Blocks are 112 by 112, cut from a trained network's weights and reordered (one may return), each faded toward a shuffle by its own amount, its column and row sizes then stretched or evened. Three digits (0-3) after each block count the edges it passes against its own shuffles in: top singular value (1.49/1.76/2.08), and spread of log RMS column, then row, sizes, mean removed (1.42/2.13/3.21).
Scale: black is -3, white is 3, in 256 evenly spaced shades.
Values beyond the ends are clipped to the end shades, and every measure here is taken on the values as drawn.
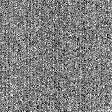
1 0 1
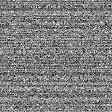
3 1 0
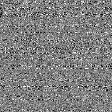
0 0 3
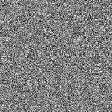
2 0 1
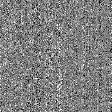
0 2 0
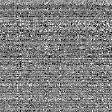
3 2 2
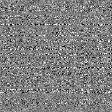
2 1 3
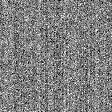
1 0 0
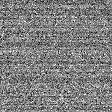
2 0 0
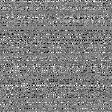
1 1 3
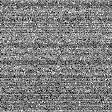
3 0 1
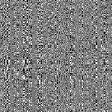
3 3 1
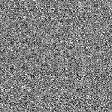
2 0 2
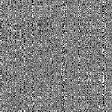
2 3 1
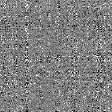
0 3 2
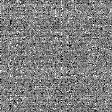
1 2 0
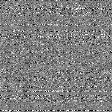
0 0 3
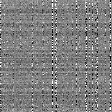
3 3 0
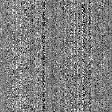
2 3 0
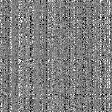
3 3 2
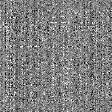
2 2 2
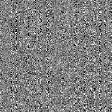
2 3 1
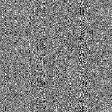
3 3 0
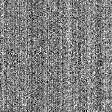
3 0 1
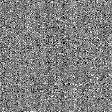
0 1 2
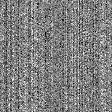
3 2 0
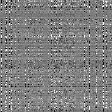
3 3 2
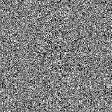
1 2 0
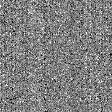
0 1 1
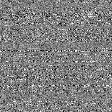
0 0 3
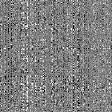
2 3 2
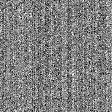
2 1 0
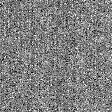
0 0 1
